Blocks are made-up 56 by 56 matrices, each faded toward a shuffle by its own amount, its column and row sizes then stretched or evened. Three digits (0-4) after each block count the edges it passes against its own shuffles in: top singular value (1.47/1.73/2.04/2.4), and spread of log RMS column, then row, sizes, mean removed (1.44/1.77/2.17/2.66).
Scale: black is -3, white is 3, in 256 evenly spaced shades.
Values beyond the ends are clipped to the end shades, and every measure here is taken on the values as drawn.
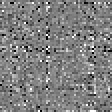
2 3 3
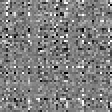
2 4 4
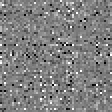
1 2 2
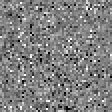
0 3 1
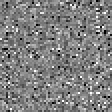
1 1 2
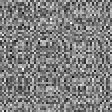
4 1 1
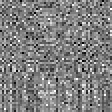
4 1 2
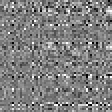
4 3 4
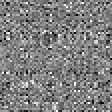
3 1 3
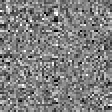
2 1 1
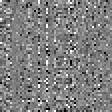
3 4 0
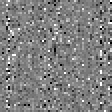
0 4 0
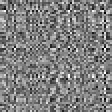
4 3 3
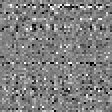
3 1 4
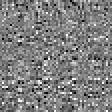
3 2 1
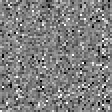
0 3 0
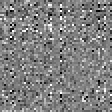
1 4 2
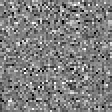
1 0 2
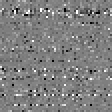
0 1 4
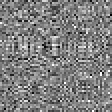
3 0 2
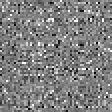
3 0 2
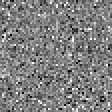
0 1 1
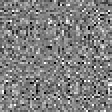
2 2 2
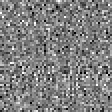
2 0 2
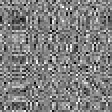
4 3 0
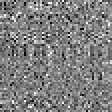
3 2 2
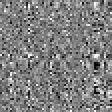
3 3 2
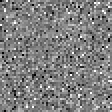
1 1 0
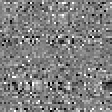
3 0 4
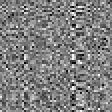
4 3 1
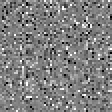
2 2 0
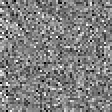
0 2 0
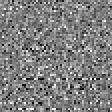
2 0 3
